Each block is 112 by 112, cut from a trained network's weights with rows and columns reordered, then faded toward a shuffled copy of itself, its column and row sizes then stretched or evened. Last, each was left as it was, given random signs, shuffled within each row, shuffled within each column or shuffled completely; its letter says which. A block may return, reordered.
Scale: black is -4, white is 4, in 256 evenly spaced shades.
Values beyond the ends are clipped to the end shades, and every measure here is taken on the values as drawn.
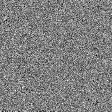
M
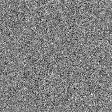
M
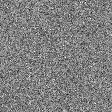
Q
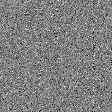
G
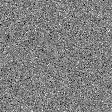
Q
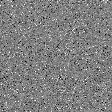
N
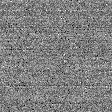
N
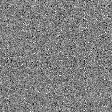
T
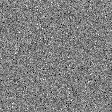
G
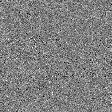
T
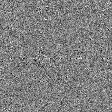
M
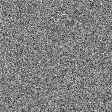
Q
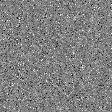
M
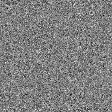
M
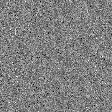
G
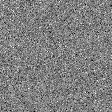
Q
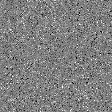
T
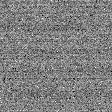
N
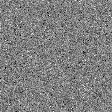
G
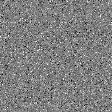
M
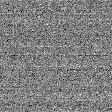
T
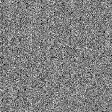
T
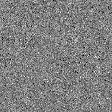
T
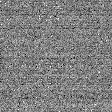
T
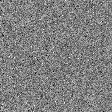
G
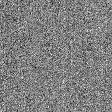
G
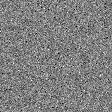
Q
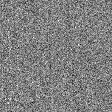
G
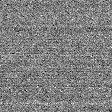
N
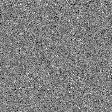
M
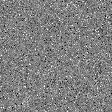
G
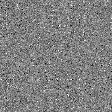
M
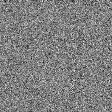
M
